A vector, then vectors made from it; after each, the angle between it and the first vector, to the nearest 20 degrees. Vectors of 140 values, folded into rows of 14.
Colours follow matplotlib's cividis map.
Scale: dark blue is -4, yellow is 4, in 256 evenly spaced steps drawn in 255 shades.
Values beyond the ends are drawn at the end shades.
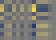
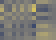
20 degrees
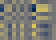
160 degrees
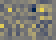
140 degrees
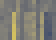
100 degrees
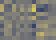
20 degrees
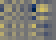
160 degrees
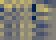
140 degrees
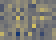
120 degrees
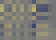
20 degrees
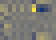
40 degrees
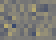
40 degrees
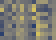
40 degrees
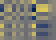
160 degrees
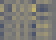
20 degrees
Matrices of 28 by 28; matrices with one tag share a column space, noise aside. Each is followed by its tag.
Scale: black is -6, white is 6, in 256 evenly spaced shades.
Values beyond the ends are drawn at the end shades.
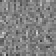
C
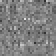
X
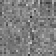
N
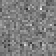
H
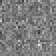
X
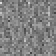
N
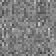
N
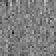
C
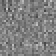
H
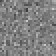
H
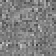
H
